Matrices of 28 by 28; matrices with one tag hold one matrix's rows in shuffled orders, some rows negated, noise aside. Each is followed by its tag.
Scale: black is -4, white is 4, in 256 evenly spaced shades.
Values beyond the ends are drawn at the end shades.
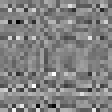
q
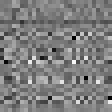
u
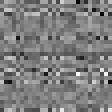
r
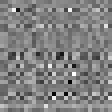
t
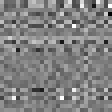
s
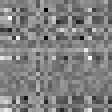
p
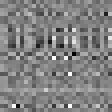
t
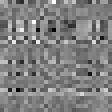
q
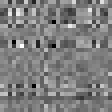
q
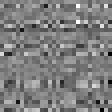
r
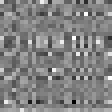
u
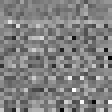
s
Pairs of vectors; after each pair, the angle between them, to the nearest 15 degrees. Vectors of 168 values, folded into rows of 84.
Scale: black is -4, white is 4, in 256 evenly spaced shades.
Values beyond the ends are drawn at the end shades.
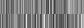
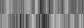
120 degrees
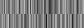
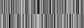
75 degrees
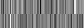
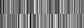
105 degrees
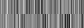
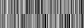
15 degrees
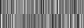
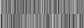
165 degrees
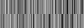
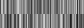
105 degrees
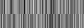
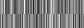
165 degrees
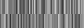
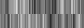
135 degrees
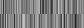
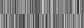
135 degrees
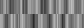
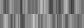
150 degrees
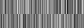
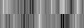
90 degrees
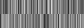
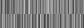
75 degrees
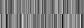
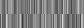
165 degrees
